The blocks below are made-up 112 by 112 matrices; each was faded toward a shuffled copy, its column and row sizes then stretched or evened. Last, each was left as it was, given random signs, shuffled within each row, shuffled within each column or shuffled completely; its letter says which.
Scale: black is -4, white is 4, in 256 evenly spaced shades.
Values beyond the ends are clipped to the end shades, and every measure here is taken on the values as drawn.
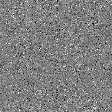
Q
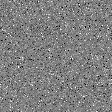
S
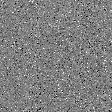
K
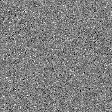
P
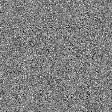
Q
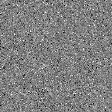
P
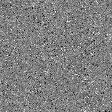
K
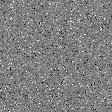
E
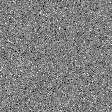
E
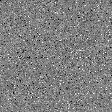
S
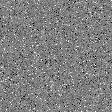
E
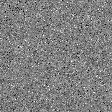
E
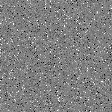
K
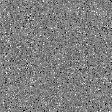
Q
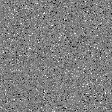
P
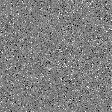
K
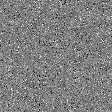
K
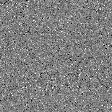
S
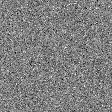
E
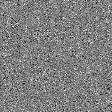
P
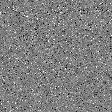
S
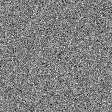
E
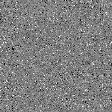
Q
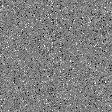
K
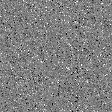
K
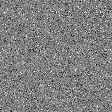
S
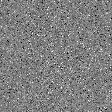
K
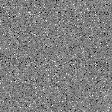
Q
